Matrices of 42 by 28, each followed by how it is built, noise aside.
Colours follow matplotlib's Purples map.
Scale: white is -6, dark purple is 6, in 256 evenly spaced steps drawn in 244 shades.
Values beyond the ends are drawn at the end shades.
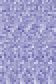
repeating columns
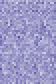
repeating columns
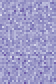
repeating columns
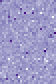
sparse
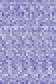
repeating columns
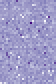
sparse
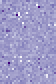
sparse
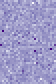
sparse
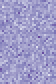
noise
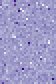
sparse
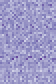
repeating columns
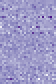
uneven rows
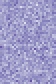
noise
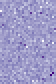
sparse
